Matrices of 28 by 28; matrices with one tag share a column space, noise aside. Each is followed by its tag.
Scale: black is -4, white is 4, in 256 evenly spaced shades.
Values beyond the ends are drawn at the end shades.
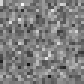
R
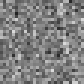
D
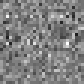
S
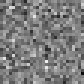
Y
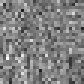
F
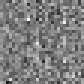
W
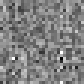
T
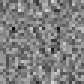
F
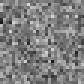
R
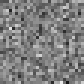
D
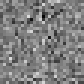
W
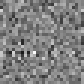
R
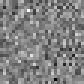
Y
